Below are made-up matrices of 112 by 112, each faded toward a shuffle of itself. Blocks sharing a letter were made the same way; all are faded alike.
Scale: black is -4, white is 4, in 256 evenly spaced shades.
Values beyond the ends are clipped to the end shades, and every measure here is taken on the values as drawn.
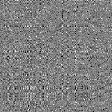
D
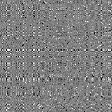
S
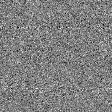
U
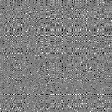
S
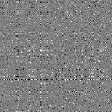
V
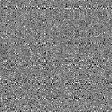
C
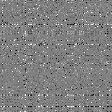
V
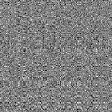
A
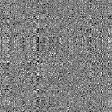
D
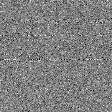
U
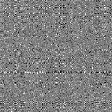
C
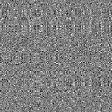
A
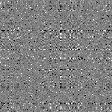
V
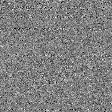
U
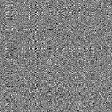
A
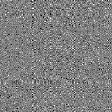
D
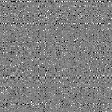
V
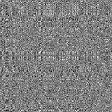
A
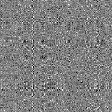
D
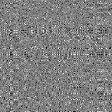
C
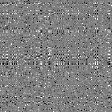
V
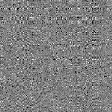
C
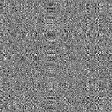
A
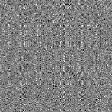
D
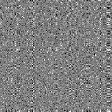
D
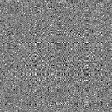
A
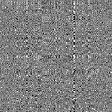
D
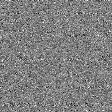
U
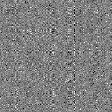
D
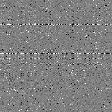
V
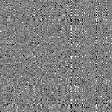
D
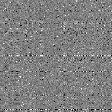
C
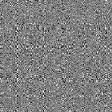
D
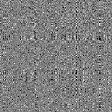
D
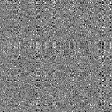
D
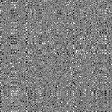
D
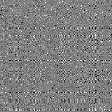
S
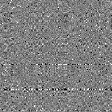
C
